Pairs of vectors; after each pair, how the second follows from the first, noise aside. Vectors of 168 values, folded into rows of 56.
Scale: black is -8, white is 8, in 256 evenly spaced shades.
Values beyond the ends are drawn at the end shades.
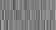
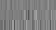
wrapped around, negated, partly zeroed.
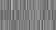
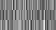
reversed, scaled up.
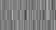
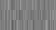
wrapped around, negated, shrunk.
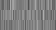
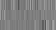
reversed, negated, partly zeroed.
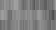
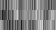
reversed, scaled up.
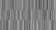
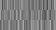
copied.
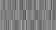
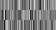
reversed, scaled up.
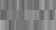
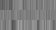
reversed, negated, partly zeroed.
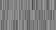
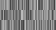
reversed, scaled up.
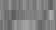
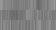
wrapped around, negated, shrunk.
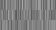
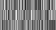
negated, scaled up.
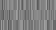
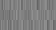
shrunk.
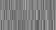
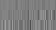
reversed, negated, partly zeroed.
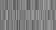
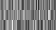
reversed, scaled up.
